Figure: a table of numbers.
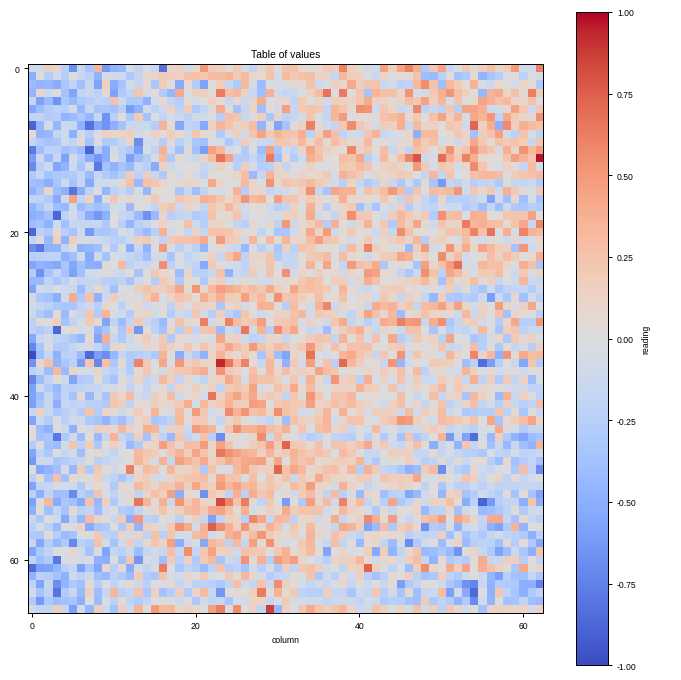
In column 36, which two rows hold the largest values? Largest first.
3, 29
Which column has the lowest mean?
0
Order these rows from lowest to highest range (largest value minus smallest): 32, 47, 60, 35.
47, 60, 32, 35
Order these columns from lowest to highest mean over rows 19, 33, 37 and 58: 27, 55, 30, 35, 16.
55, 30, 16, 27, 35
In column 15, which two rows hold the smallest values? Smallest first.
12, 18
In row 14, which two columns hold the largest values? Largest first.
29, 22
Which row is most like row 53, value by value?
36
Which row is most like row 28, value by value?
16
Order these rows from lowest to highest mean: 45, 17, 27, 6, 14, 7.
45, 17, 14, 7, 6, 27
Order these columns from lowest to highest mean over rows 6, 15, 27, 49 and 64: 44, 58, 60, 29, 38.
60, 29, 58, 44, 38
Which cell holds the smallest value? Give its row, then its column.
35, 0
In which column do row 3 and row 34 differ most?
61
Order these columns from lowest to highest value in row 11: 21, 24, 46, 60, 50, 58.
21, 58, 60, 24, 46, 50
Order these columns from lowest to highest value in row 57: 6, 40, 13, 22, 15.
40, 22, 6, 13, 15
